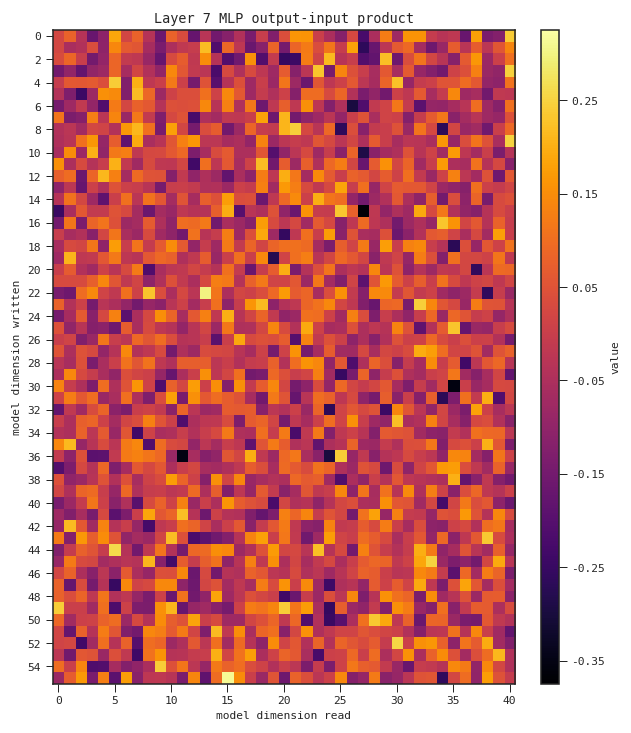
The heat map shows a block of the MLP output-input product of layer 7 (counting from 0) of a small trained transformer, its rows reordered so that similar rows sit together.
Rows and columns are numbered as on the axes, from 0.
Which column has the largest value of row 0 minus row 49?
5
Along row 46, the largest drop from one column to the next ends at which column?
12
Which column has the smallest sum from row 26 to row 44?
40
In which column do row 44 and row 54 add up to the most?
9
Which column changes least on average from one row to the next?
16
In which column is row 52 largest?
30
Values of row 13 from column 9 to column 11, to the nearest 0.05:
-0.15 0 0
